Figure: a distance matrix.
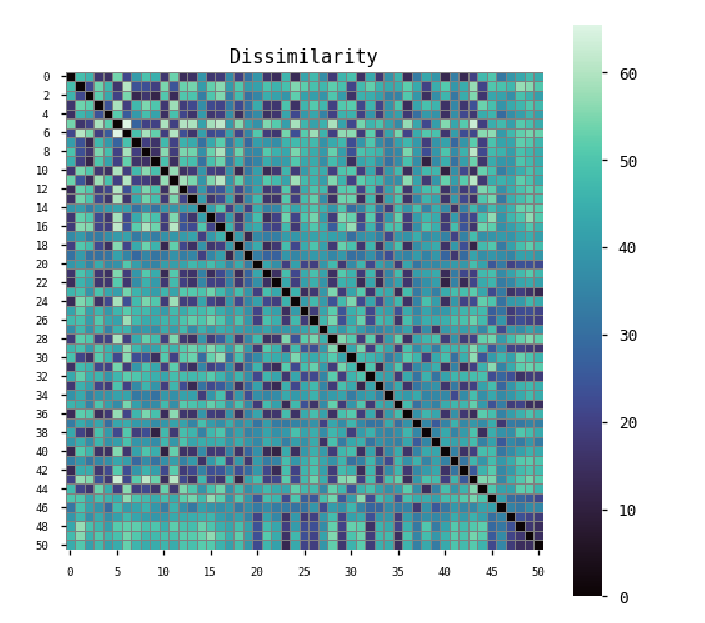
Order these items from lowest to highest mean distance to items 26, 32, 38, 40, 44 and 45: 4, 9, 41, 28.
9, 4, 41, 28
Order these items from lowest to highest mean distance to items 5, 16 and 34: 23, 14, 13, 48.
14, 13, 23, 48
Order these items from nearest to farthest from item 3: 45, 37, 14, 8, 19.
19, 14, 37, 45, 8
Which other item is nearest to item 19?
17
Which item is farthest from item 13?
5
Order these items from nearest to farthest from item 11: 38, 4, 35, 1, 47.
38, 1, 35, 47, 4
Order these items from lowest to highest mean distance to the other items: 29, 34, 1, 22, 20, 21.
22, 21, 20, 34, 29, 1
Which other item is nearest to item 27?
39
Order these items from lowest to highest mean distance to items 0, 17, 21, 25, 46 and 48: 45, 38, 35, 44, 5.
35, 45, 38, 44, 5
